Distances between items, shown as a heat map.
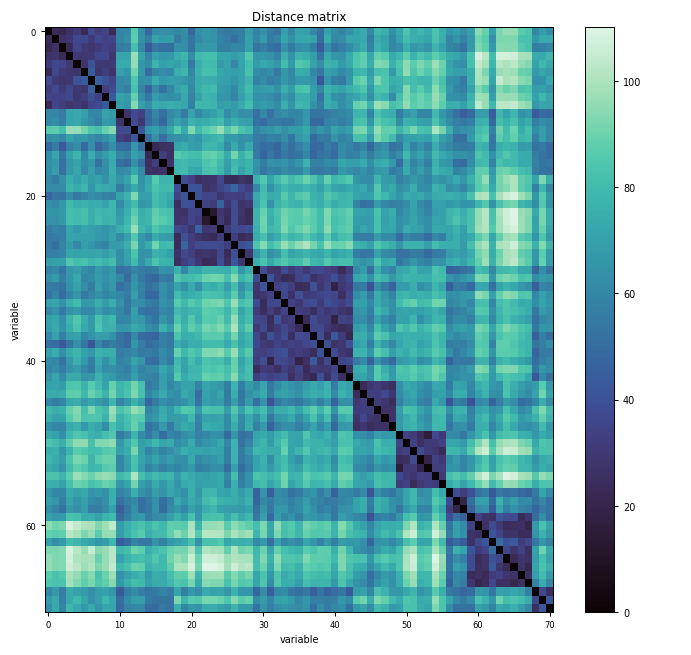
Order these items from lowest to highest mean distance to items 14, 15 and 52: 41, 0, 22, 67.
0, 41, 67, 22
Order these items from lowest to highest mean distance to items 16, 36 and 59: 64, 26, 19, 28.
64, 19, 28, 26
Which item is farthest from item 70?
54
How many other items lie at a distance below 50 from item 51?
6
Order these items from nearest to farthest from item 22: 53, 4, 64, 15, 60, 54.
53, 54, 4, 15, 60, 64
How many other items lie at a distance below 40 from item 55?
6
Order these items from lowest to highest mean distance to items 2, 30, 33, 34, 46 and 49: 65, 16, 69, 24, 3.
16, 3, 69, 24, 65
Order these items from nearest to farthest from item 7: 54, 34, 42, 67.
34, 42, 67, 54
